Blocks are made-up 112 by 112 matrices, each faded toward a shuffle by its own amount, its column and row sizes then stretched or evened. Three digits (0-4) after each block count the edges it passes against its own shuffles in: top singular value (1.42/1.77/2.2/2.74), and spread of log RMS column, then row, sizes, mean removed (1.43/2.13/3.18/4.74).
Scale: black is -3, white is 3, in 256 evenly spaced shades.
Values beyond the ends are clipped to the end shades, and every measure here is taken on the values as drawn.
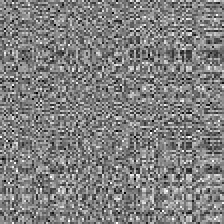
4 2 1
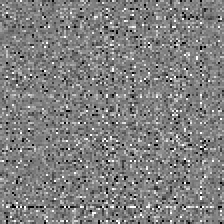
3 2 2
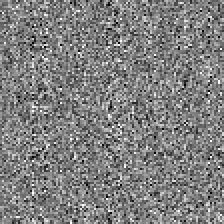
2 2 0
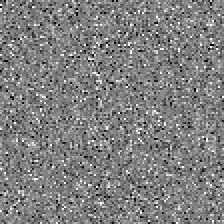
1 1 0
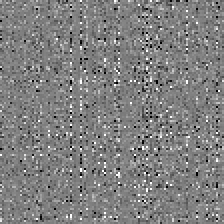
2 3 2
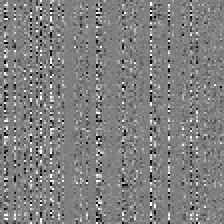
4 4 1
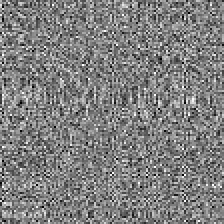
4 2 1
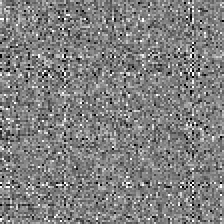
3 2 2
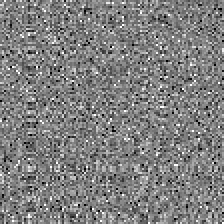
4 1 0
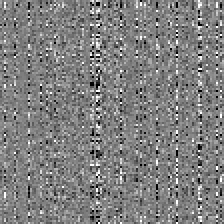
4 4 1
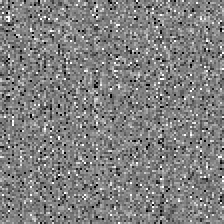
0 2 0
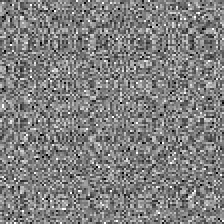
4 0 0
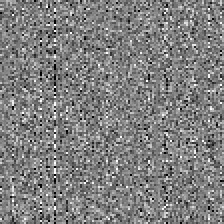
1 3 0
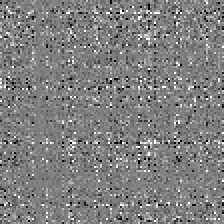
1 3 3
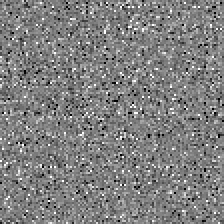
0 1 1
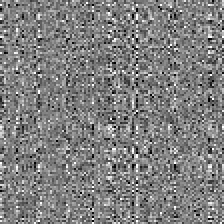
4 3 1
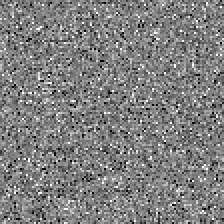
1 0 1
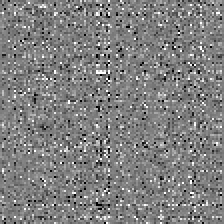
3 3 2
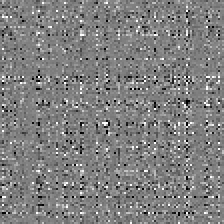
3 3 3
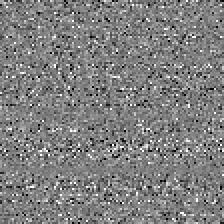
0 1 3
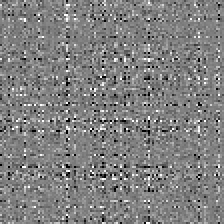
3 3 3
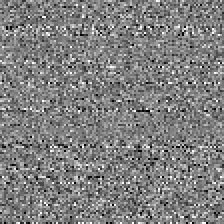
0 0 3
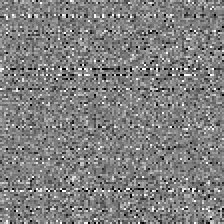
3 1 3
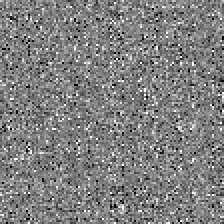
1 2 1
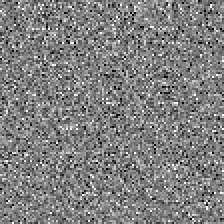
2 0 1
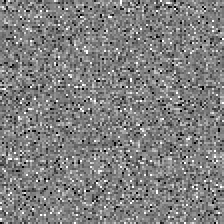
1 0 1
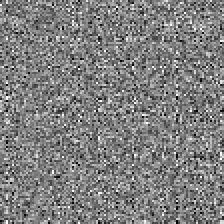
3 2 1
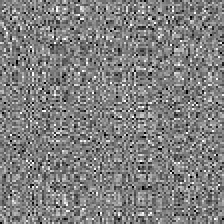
4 1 1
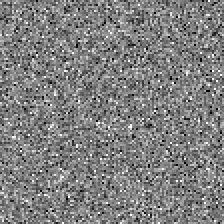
1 0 0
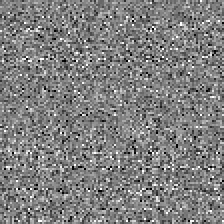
2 0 2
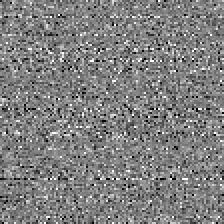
1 0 3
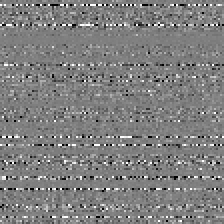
1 0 4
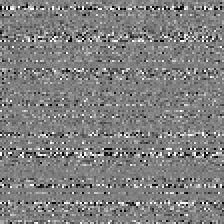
3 0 4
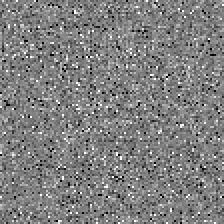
1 0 1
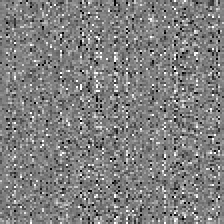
3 3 0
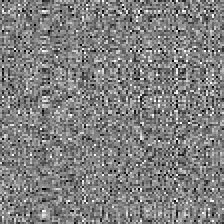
4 2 2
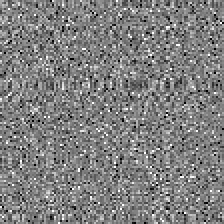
4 1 0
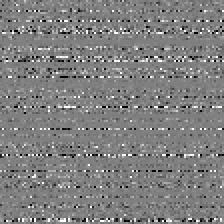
3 0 4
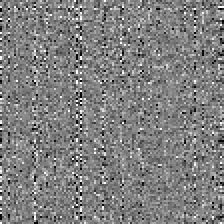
3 3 1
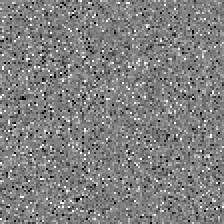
0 1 0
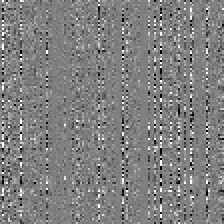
4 4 1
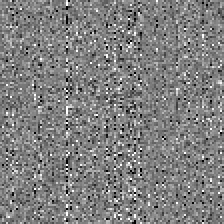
1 3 0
